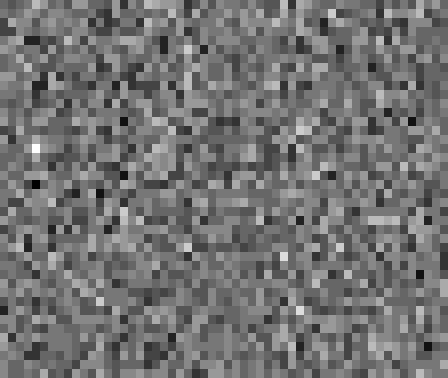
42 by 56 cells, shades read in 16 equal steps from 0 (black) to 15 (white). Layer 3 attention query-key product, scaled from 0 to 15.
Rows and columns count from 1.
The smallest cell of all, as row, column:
21, 5
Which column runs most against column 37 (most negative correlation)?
20
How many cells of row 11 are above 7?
13
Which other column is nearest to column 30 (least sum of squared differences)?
28
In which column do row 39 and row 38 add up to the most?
47
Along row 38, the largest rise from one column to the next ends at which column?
23
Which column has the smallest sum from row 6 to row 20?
16
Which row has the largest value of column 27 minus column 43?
6
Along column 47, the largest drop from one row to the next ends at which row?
26
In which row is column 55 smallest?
3
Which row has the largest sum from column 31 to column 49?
39
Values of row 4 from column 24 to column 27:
3 5 8 7
